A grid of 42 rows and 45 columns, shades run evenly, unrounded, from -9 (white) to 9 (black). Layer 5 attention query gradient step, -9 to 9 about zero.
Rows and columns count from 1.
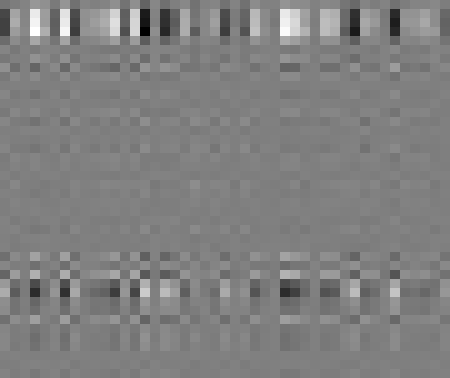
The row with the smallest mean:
3
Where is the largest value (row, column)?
4, 15
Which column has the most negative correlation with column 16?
20
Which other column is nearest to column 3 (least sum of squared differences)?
32
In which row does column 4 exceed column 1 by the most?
33
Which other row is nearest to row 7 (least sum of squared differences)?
1
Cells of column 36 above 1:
9
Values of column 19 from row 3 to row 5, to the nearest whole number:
-3 -3 -1
